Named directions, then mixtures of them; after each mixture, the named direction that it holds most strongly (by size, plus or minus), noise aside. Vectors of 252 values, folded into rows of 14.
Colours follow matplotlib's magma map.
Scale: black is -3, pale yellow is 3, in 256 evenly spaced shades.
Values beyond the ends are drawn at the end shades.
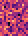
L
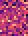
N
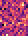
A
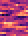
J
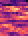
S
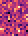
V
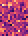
V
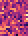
L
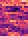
S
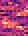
J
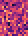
L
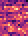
S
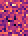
N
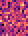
A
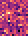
V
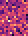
N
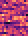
J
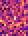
A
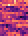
S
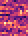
J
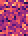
N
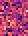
L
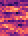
S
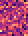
N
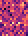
A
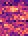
S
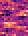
J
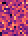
N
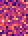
N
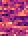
J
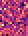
A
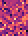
A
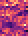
J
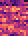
S
